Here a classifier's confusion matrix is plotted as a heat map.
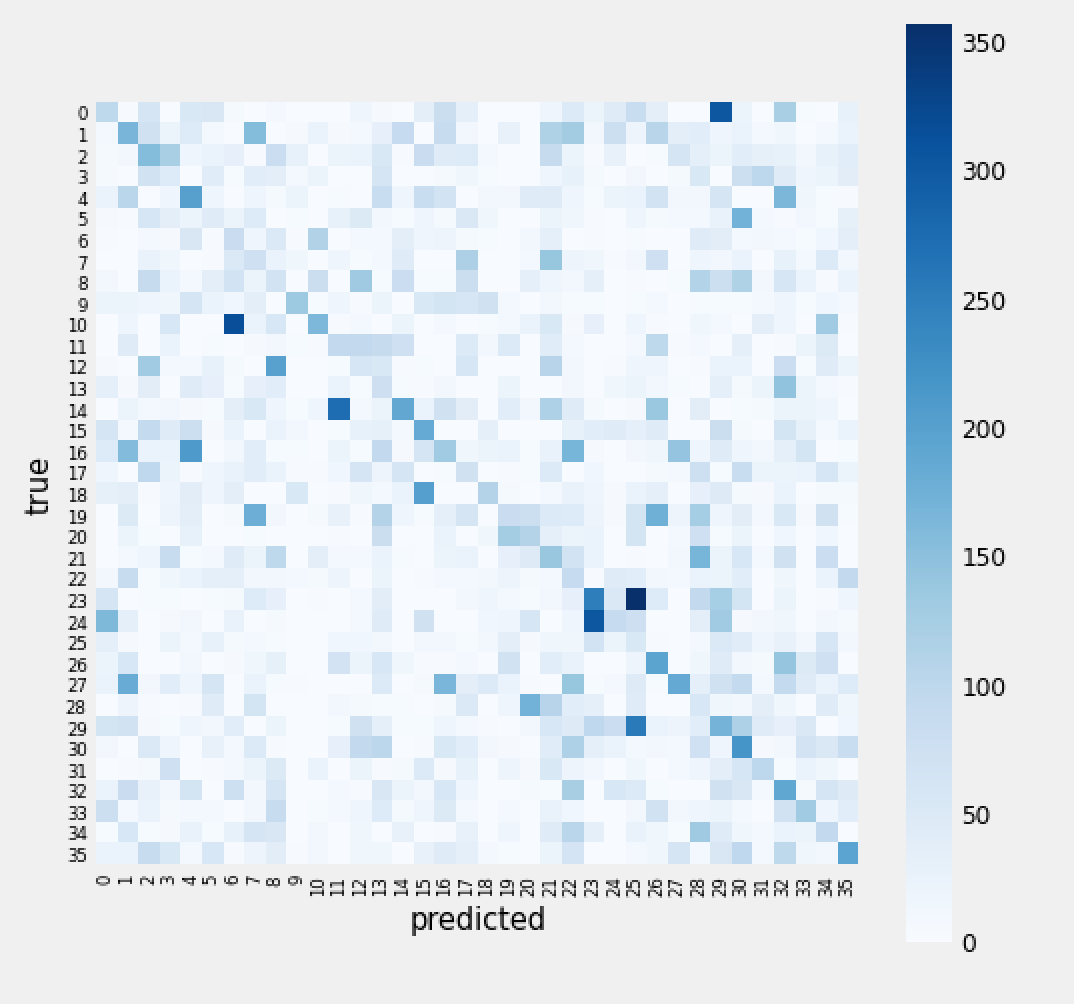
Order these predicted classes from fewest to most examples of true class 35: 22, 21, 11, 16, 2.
11, 21, 16, 22, 2
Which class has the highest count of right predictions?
23
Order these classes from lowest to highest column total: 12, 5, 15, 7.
5, 12, 15, 7
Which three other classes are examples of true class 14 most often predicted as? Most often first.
11, 26, 21
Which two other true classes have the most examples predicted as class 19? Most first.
20, 26
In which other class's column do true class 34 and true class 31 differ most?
28
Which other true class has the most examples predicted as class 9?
18
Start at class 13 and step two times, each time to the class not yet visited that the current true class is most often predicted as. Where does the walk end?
22
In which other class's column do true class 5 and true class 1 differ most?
30
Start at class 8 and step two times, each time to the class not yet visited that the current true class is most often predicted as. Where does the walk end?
2
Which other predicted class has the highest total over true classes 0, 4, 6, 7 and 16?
29
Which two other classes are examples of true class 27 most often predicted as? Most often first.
1, 16
